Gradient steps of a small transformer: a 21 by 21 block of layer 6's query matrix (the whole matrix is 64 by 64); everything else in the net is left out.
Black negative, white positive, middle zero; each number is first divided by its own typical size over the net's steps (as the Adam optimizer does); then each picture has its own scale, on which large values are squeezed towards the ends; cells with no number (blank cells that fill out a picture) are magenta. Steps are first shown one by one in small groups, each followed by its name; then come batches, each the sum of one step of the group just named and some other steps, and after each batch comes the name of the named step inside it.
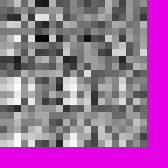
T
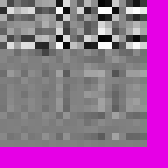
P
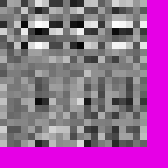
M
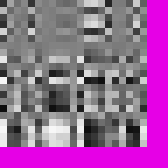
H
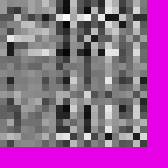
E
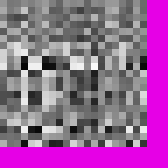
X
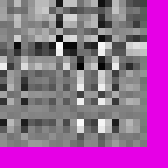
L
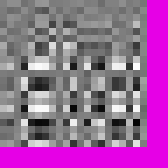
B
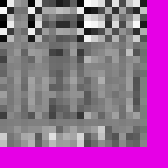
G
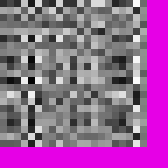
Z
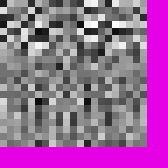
M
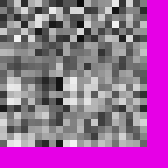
T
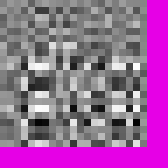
B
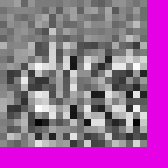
B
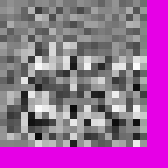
B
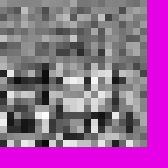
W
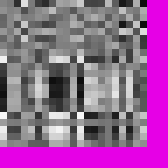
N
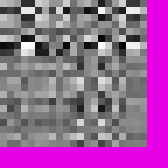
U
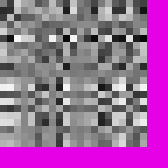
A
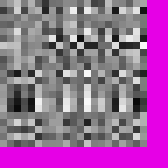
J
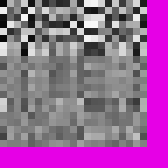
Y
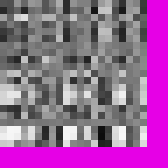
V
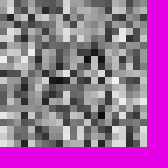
N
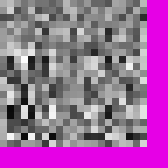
W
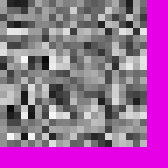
N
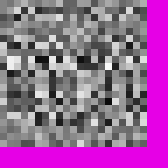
A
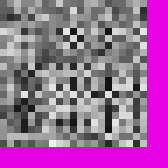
J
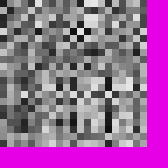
Y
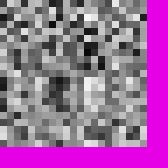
N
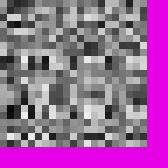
J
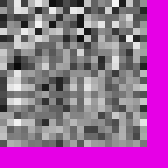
A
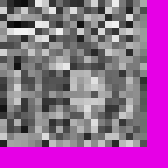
W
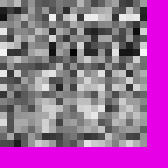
A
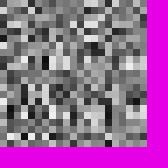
Y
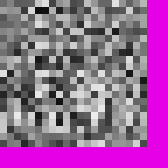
N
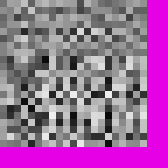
A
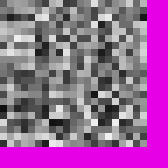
A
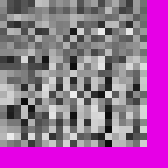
V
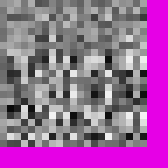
J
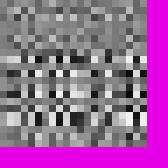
A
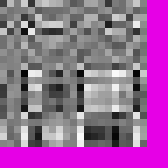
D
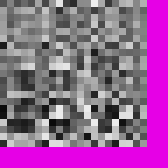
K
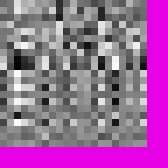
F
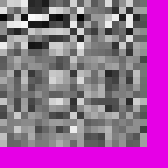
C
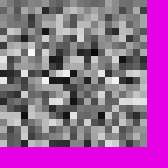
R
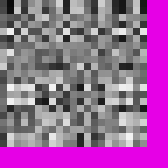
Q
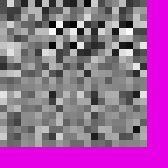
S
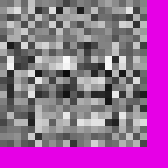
F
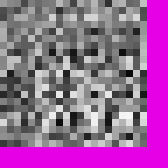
K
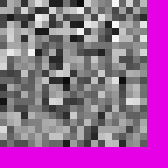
R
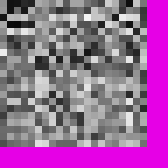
Q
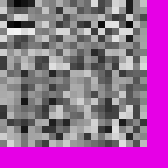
K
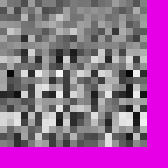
R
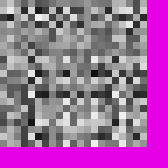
C
